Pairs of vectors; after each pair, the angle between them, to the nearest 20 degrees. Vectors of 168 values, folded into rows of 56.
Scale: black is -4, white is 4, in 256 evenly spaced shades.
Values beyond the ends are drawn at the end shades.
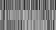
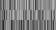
80 degrees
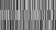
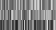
80 degrees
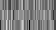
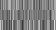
140 degrees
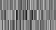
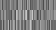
160 degrees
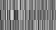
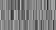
140 degrees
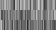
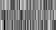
40 degrees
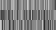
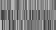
20 degrees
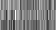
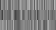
120 degrees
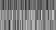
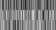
40 degrees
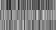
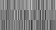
80 degrees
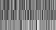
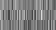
100 degrees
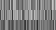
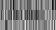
140 degrees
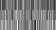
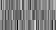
140 degrees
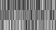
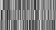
80 degrees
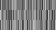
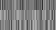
40 degrees
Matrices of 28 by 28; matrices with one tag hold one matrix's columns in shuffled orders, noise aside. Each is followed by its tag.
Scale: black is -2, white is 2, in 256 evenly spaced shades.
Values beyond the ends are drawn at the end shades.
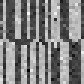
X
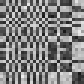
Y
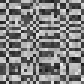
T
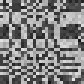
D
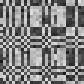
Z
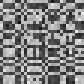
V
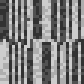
X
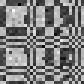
Z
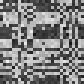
D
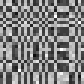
Y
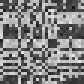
D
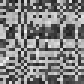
D
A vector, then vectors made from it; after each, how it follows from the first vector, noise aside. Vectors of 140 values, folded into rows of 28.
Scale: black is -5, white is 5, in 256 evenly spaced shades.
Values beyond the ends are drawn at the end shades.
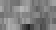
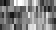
wrapped around, negated, scaled up.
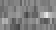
wrapped around, negated, partly zeroed.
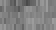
reversed, shrunk.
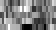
scaled up.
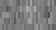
wrapped around, negated, partly zeroed.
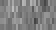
reversed, negated, partly zeroed.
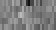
wrapped around, partly zeroed.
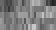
wrapped around.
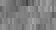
reversed, shrunk.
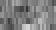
negated.
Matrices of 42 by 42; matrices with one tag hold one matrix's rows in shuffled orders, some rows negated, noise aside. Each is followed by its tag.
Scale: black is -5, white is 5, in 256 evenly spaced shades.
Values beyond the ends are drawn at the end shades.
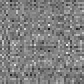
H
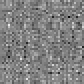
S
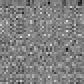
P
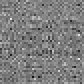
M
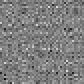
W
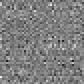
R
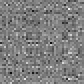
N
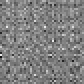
R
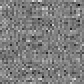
M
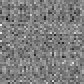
R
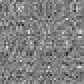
P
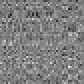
N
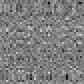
P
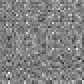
S
